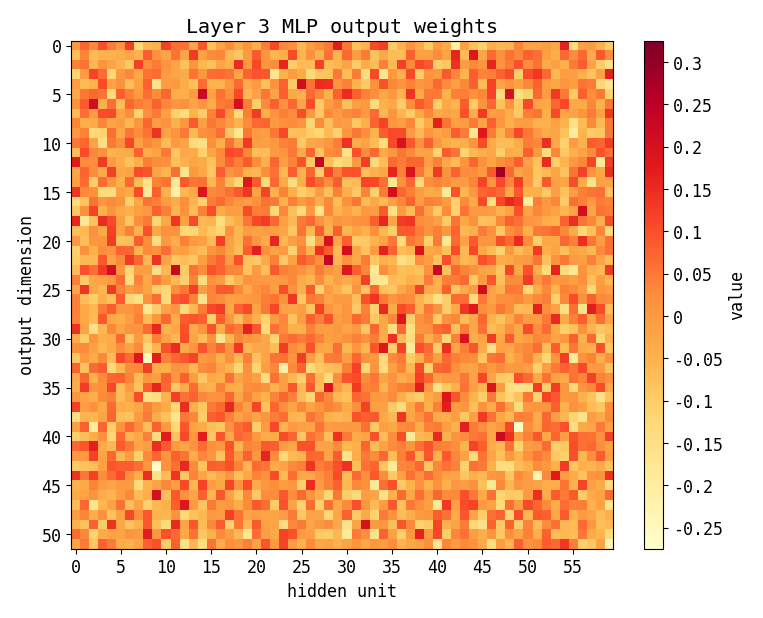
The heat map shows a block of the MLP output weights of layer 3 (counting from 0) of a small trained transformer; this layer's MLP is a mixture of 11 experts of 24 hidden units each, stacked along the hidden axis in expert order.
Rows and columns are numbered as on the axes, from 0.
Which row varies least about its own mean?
8
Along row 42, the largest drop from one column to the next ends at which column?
30
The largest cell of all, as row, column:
13, 47
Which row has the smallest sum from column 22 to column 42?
17
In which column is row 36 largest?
41
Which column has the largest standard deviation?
9
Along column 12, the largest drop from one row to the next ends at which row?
48
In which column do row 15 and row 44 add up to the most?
0
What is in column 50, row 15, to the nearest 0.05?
-0.05
